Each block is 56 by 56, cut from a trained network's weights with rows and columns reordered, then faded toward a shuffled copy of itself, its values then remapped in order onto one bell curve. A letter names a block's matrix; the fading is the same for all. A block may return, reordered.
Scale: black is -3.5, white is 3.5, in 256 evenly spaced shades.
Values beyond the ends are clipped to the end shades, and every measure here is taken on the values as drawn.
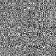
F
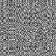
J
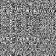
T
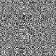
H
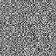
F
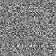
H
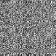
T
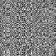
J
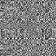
F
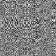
F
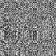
J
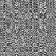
J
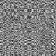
J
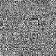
H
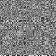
F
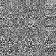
H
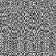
J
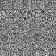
H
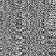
J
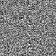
T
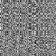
J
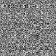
H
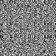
T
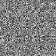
H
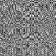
J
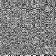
F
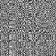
J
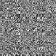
H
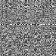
F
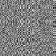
J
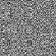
T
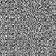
T
